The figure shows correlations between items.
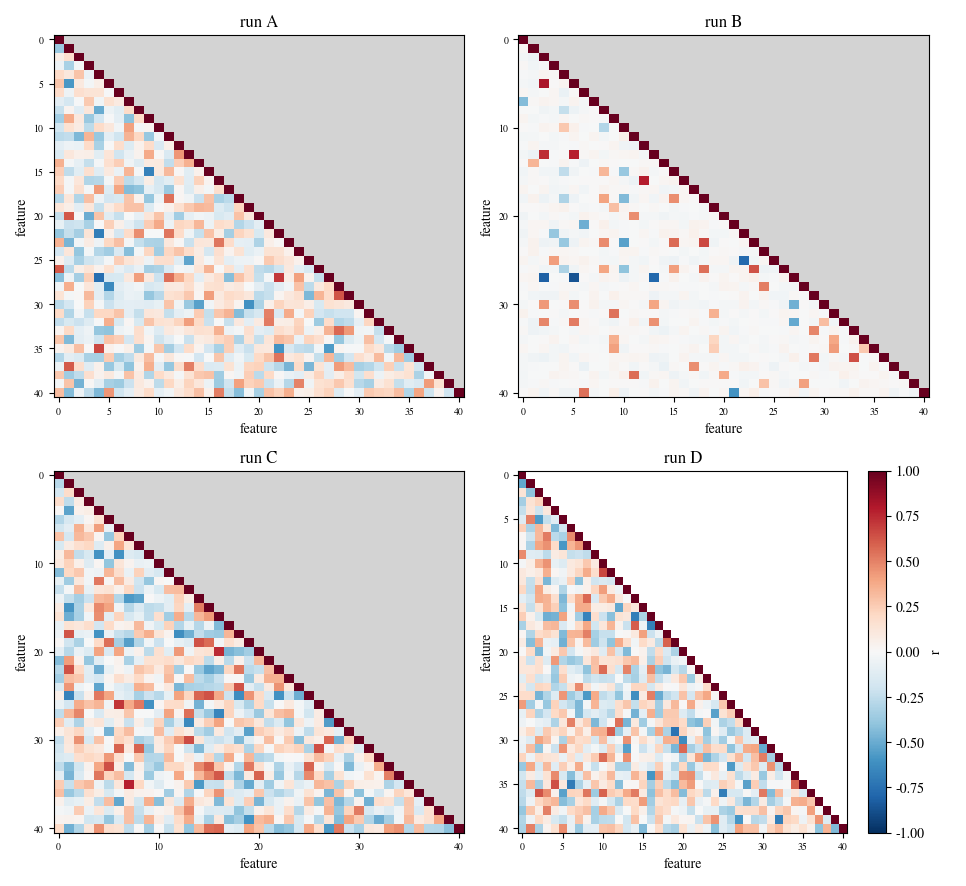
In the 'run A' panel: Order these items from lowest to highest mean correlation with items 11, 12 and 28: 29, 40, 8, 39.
40, 8, 39, 29
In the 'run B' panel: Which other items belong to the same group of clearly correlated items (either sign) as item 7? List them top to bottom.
0
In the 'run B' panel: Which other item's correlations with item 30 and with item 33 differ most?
36
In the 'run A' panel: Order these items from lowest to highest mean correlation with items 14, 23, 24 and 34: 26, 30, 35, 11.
35, 30, 11, 26
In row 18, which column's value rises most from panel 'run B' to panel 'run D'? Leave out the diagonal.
19
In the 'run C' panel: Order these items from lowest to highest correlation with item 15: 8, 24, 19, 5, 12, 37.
24, 8, 37, 12, 5, 19
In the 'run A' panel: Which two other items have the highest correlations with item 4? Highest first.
35, 17
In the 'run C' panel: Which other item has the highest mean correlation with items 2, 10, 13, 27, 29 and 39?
30
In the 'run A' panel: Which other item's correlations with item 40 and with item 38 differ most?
16
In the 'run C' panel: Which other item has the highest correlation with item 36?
16
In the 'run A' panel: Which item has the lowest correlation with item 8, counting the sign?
4
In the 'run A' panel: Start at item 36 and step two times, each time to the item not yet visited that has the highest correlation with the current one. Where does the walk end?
27
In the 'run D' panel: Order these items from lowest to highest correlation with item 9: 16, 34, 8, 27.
8, 27, 34, 16
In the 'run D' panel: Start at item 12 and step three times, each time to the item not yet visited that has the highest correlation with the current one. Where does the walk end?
7
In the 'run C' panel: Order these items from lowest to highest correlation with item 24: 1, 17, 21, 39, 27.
39, 27, 21, 17, 1
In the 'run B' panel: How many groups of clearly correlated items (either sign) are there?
12
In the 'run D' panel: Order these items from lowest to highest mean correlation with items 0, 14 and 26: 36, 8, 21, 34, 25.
25, 36, 34, 8, 21
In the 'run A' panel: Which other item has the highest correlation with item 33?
28
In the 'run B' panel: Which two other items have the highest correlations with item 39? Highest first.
28, 24
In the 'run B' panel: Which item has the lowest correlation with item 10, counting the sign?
23
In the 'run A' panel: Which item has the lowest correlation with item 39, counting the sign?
2
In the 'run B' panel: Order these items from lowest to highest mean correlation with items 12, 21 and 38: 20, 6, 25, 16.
6, 25, 20, 16
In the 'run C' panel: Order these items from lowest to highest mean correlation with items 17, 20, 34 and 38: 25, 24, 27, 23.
24, 27, 23, 25
